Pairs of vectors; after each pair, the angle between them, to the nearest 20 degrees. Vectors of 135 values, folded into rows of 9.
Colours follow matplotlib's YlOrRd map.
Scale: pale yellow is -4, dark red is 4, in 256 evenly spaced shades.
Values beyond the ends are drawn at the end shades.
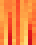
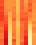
160 degrees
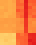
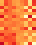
120 degrees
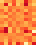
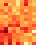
40 degrees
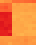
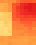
140 degrees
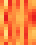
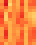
160 degrees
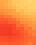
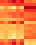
120 degrees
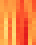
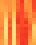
20 degrees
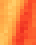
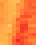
20 degrees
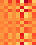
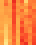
100 degrees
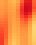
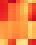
100 degrees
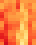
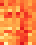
140 degrees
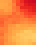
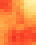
160 degrees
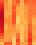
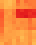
80 degrees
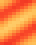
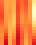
80 degrees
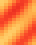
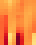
80 degrees
